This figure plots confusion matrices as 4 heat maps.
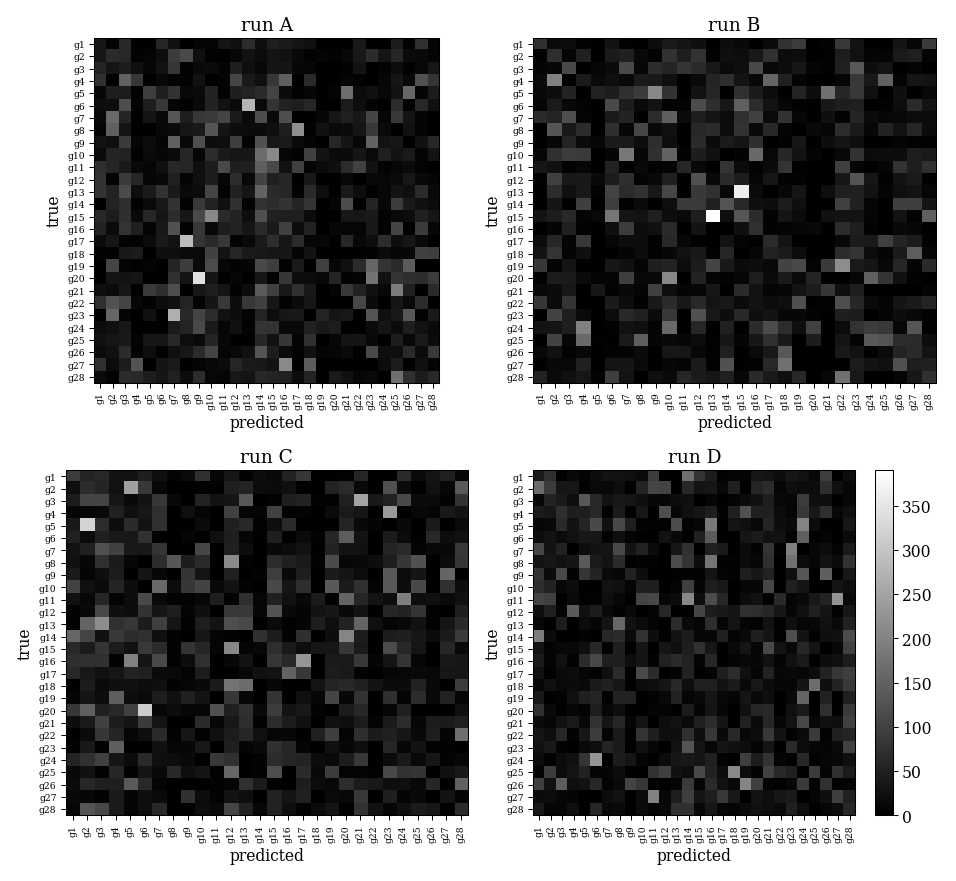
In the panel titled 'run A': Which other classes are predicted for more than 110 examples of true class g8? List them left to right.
g2, g10, g17
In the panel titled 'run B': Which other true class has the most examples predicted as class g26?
g27
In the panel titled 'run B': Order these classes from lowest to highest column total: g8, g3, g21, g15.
g21, g8, g3, g15
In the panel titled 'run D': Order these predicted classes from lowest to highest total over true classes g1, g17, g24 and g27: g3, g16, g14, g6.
g3, g16, g6, g14
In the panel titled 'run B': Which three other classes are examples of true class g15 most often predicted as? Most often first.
g13, g6, g28
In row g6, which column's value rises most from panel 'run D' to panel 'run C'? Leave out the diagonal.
g20
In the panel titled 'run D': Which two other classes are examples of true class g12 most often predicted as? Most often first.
g4, g15
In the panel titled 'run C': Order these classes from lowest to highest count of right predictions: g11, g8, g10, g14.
g11, g14, g10, g8
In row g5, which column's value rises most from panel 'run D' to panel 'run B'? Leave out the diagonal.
g9
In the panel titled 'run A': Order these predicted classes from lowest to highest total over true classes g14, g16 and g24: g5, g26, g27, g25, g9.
g5, g26, g27, g25, g9
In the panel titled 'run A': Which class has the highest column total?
g14
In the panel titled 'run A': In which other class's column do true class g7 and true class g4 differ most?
g2
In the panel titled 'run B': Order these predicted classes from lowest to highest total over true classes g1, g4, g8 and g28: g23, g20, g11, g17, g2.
g20, g11, g23, g17, g2
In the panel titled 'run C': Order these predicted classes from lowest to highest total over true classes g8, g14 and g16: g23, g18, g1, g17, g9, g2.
g18, g9, g23, g2, g1, g17
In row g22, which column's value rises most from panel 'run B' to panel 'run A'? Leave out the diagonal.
g2
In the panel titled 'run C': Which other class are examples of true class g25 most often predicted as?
g12
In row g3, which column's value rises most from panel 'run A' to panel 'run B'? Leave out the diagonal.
g23
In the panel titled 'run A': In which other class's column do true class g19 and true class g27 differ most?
g16
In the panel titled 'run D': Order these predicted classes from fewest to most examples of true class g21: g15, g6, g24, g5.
g5, g15, g6, g24
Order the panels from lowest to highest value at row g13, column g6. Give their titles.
run D, run C, run A, run B
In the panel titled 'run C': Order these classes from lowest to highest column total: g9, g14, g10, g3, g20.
g14, g9, g10, g20, g3
